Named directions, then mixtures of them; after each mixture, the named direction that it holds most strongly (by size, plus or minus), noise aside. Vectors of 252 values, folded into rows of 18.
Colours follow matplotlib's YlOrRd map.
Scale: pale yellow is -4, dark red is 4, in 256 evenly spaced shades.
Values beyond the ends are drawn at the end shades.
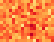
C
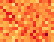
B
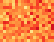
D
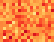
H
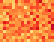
D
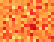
C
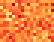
B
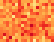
C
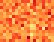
C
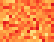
D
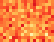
C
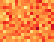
D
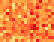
D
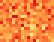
C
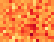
C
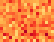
H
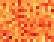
H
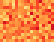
D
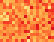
D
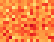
C
